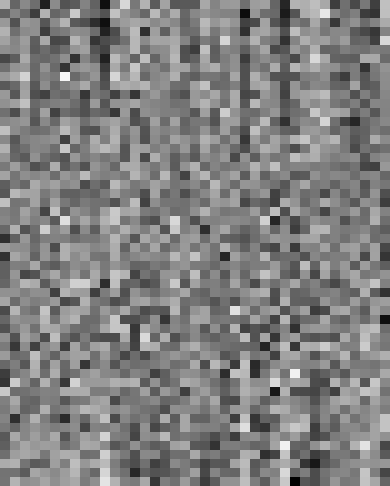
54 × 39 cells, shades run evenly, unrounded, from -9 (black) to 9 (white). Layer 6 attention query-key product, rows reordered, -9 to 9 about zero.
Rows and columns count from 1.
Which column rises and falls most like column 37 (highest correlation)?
29
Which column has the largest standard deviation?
11
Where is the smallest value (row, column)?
54, 30
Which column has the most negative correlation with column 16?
25
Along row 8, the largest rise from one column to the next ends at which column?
12
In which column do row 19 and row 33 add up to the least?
38
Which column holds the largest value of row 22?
2
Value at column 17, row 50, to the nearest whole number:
-2
